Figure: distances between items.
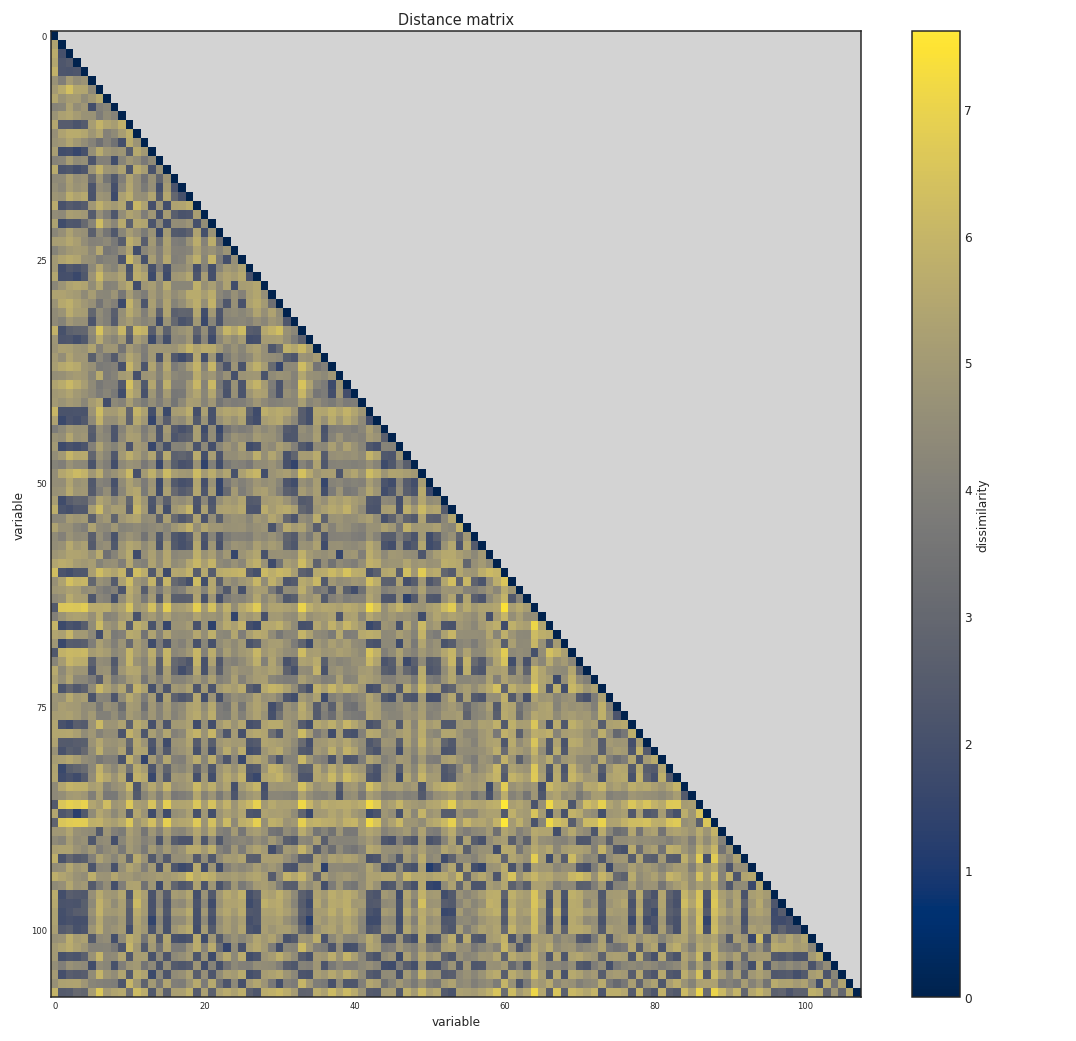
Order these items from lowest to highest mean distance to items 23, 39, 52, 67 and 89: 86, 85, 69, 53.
85, 53, 69, 86
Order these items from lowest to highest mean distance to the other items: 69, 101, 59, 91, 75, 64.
101, 75, 91, 59, 69, 64
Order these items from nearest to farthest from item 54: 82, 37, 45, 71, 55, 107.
71, 45, 82, 37, 107, 55
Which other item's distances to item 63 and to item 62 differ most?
47
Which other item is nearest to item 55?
29
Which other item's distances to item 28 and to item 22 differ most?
51
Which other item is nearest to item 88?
64
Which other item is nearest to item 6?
67
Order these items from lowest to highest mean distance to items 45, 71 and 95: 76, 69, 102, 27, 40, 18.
18, 102, 40, 76, 69, 27
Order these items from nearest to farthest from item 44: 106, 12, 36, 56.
36, 56, 106, 12
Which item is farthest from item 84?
60
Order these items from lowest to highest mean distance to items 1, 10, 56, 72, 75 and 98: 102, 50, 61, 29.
50, 29, 102, 61
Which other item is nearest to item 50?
93
